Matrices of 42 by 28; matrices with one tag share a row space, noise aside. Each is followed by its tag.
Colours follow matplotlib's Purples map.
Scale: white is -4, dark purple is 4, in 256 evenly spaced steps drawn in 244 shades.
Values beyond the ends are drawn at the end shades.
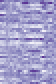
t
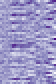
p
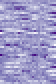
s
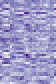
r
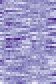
s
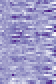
p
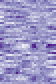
s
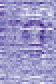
t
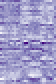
t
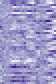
p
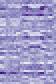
t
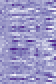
p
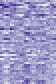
r
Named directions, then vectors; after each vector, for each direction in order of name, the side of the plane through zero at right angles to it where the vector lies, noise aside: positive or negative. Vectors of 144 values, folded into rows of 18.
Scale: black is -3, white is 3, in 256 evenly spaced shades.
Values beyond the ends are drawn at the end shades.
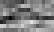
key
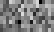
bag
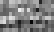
positive, negative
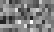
negative, positive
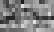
positive, positive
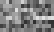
negative, negative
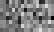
positive, positive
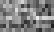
negative, negative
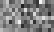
negative, negative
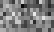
negative, negative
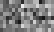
positive, positive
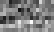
negative, positive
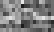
negative, negative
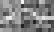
negative, negative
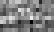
positive, negative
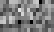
positive, negative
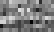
positive, negative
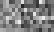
negative, negative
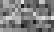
negative, negative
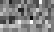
negative, positive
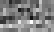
negative, positive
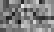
positive, positive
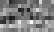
negative, positive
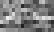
negative, negative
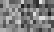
negative, negative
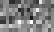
negative, positive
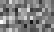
positive, negative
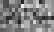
positive, positive
